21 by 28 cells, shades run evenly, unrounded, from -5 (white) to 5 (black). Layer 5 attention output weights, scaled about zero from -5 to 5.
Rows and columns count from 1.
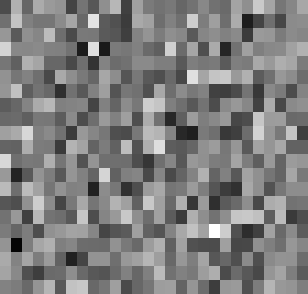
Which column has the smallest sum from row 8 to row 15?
15
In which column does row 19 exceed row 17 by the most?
20
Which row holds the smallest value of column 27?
10
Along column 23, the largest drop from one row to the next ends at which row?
4
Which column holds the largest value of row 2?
23
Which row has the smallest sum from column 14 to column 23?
6
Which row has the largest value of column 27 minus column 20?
17
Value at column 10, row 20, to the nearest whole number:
2
